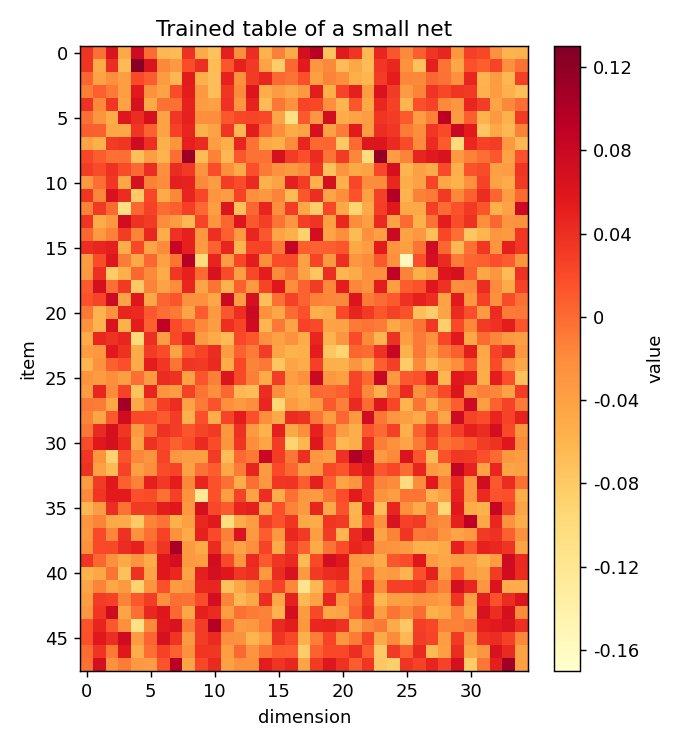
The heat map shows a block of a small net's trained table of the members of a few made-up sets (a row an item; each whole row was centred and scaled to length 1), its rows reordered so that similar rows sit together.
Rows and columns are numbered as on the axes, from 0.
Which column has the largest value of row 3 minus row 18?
4
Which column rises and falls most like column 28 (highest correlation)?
8
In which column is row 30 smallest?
16
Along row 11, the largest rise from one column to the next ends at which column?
5
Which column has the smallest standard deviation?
0
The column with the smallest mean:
25
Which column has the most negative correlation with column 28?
6
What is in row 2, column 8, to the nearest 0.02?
0.06
